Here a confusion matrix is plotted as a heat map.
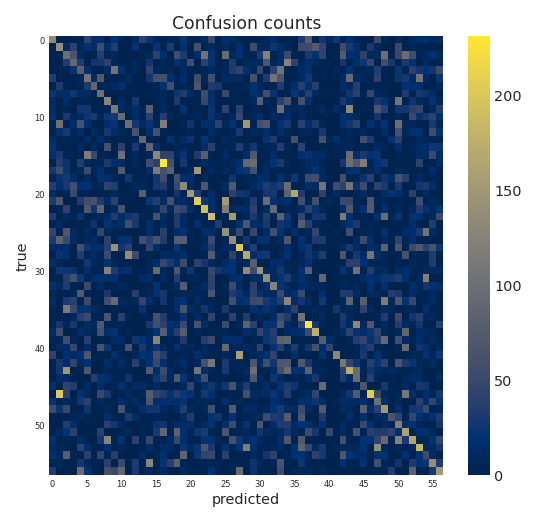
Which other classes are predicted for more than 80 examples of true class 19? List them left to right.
34, 39, 43
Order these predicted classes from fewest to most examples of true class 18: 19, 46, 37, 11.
19, 11, 46, 37
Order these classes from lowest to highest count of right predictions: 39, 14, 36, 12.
12, 39, 14, 36
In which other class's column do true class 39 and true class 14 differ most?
15
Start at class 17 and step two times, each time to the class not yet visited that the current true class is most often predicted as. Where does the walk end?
25
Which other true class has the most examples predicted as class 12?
28
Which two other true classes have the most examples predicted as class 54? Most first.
31, 25
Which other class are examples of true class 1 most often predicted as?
38
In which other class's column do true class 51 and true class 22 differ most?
32
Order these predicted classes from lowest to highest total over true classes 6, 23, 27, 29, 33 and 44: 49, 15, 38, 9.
49, 38, 15, 9
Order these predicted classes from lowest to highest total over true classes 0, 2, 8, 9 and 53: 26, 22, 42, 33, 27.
26, 27, 42, 33, 22
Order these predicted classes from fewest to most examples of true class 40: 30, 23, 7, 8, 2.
23, 2, 8, 30, 7
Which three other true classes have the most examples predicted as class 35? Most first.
20, 13, 3
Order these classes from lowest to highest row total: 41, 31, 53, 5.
41, 31, 53, 5
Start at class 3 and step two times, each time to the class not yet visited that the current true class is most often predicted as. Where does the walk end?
48
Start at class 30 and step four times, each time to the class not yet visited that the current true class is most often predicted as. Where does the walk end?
45
